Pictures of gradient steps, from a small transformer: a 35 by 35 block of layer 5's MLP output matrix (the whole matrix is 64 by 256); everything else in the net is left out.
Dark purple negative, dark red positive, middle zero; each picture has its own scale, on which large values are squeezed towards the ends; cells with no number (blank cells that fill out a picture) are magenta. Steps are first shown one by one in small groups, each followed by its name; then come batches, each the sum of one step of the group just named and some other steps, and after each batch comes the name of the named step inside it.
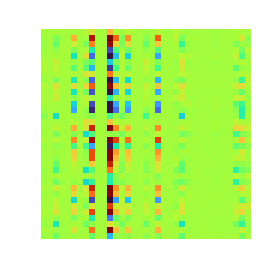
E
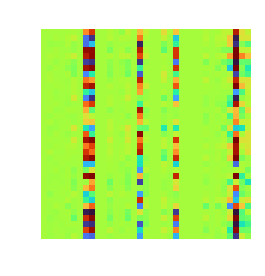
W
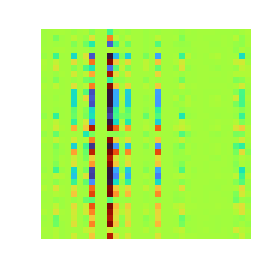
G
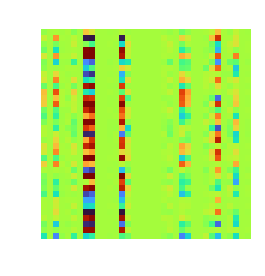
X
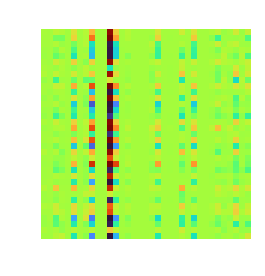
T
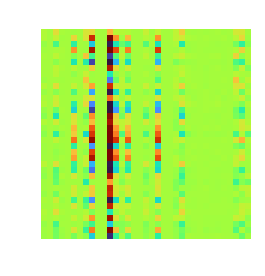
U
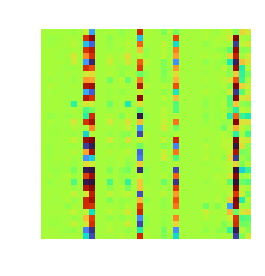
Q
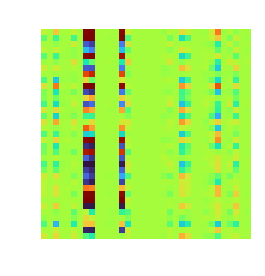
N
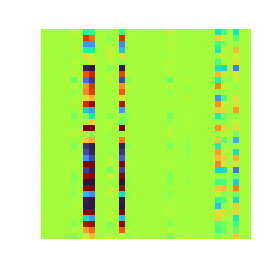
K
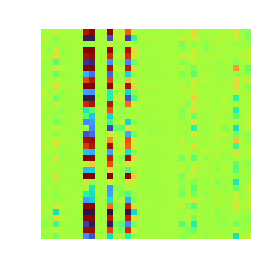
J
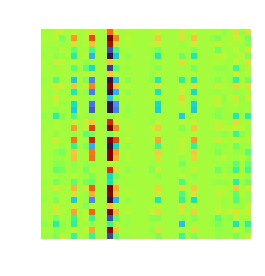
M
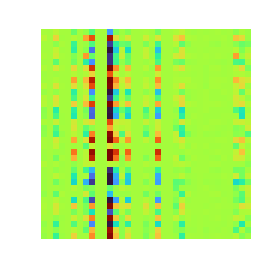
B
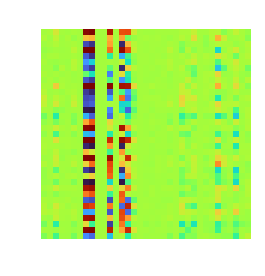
J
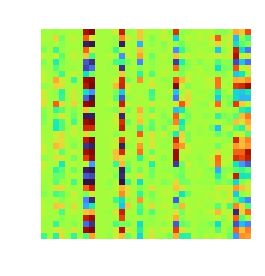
W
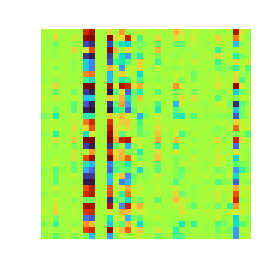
U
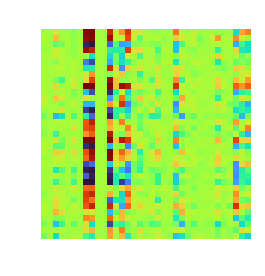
B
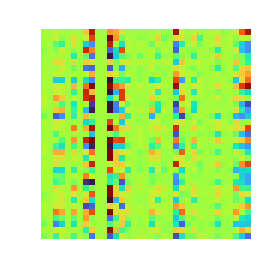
M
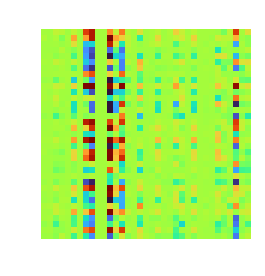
M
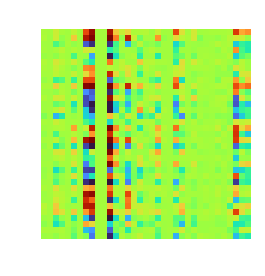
T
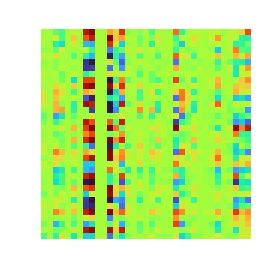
M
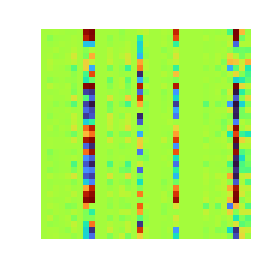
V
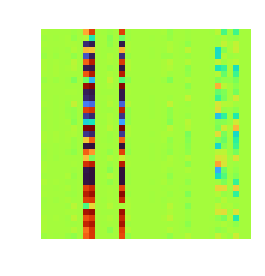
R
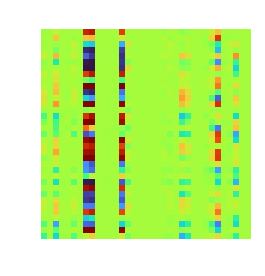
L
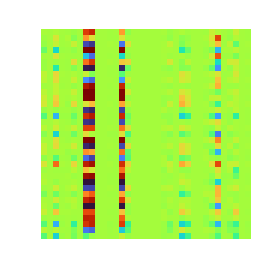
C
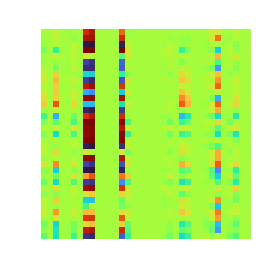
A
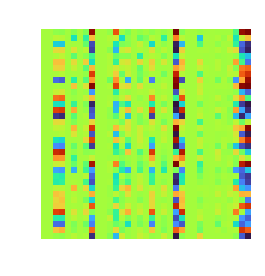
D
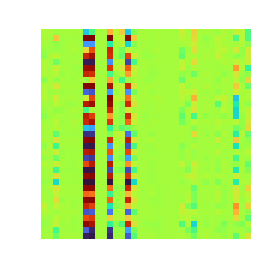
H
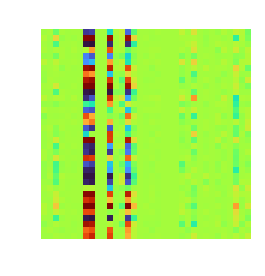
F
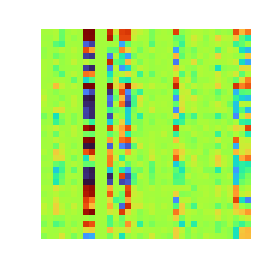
V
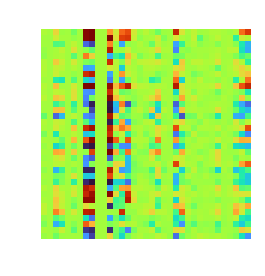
D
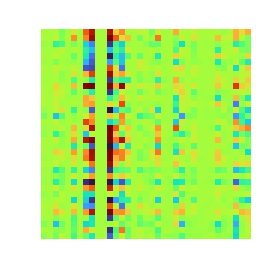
L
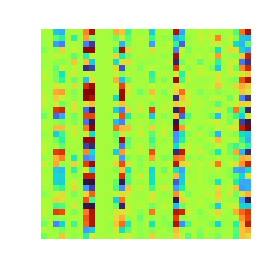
C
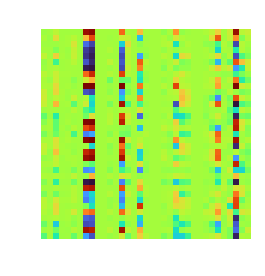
L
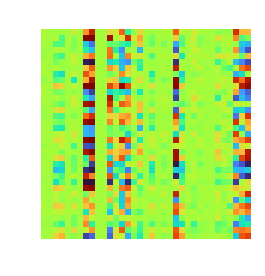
H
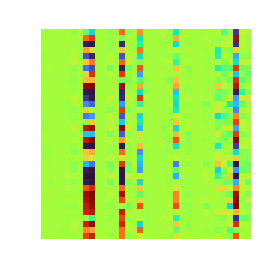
R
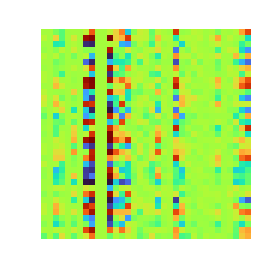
F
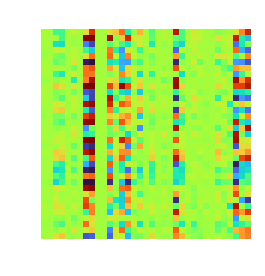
H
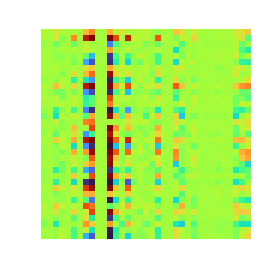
H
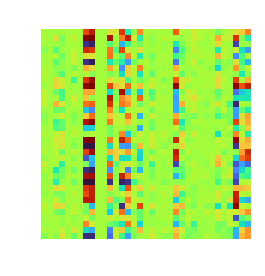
H
